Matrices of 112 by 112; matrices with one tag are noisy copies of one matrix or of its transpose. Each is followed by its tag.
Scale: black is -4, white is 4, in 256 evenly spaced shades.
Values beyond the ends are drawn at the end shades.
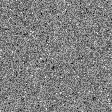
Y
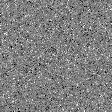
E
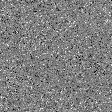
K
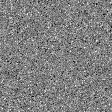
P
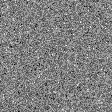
E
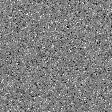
P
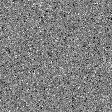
E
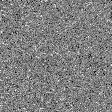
K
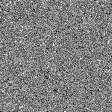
K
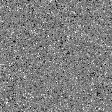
Y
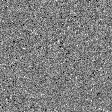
Y
